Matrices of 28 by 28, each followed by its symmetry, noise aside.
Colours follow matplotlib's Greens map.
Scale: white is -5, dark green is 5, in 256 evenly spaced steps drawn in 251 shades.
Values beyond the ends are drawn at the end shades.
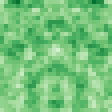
mirrored left to right.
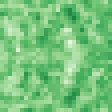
mirrored top to bottom.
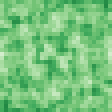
same after a half turn.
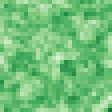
symmetric.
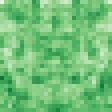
mirrored left to right.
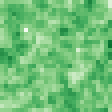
no symmetry.
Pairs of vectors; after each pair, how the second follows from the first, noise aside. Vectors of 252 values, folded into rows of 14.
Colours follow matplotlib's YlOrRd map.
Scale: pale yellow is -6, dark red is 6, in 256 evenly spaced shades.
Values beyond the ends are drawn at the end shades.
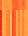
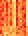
reversed, negated, scaled up.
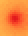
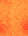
wrapped around, shrunk.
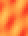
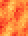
reversed.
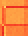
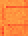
shrunk.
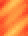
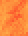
wrapped around, negated, shrunk.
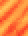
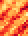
reversed, negated, scaled up.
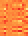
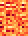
reversed, negated, scaled up.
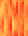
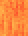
shrunk.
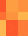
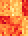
reversed, negated, scaled up.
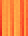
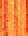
reversed.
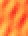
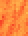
wrapped around, shrunk.
